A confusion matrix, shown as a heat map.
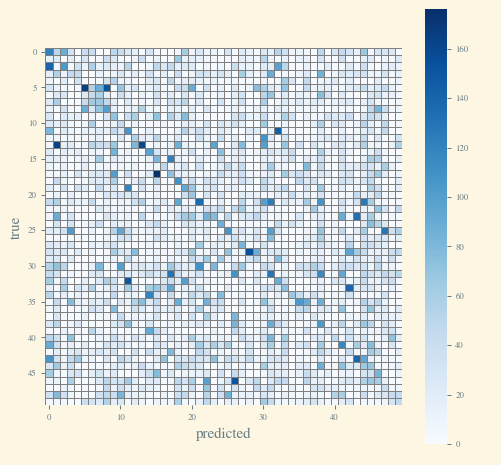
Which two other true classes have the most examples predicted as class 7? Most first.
5, 30
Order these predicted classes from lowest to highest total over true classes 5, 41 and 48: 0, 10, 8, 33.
33, 0, 10, 8
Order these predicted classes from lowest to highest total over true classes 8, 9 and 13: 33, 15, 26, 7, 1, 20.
20, 26, 15, 7, 33, 1
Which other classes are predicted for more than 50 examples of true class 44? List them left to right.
1, 18, 30, 38, 41, 45
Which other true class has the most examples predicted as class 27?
13
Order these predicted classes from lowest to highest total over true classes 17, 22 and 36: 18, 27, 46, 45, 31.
18, 31, 27, 45, 46
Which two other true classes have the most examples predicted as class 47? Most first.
25, 16
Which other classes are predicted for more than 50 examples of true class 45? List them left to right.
0, 15, 46
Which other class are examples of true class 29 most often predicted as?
32
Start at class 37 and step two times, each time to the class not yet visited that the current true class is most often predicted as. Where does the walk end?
31
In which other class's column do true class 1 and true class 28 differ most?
42
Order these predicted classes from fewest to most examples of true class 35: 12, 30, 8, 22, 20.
20, 8, 12, 30, 22
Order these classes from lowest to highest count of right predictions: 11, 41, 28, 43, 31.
11, 41, 31, 43, 28
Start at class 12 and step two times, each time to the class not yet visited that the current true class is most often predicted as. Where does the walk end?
21
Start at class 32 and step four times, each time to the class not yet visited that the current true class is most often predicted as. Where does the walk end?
6
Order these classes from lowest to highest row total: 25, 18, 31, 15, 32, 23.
15, 18, 32, 23, 25, 31
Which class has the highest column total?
38
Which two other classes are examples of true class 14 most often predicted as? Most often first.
9, 24
